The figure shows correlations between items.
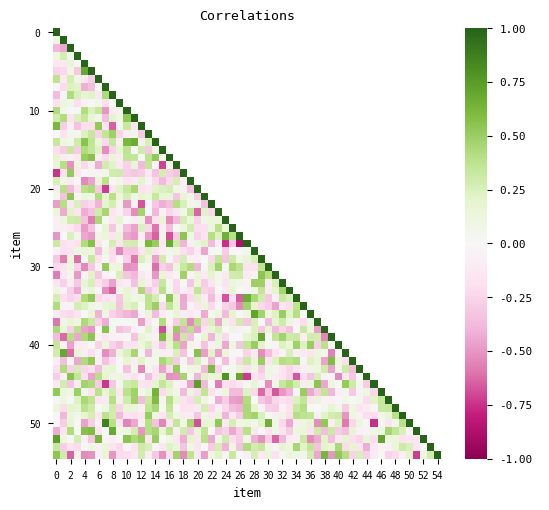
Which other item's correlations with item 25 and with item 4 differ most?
14
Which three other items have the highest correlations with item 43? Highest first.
22, 17, 1
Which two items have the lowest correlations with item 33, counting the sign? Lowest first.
8, 7
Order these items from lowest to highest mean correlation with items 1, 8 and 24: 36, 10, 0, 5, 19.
36, 5, 0, 10, 19
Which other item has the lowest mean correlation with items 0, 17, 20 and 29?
44
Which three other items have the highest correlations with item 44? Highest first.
24, 26, 2
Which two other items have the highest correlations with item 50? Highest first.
7, 30
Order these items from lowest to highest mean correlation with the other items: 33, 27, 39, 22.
22, 33, 39, 27
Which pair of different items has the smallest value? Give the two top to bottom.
26, 27
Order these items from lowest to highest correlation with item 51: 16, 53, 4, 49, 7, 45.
53, 7, 45, 49, 16, 4
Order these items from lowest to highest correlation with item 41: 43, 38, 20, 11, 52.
38, 52, 43, 11, 20
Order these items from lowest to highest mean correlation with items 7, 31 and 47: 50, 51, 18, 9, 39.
9, 39, 18, 51, 50
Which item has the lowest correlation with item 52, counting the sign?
31
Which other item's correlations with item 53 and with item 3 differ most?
29
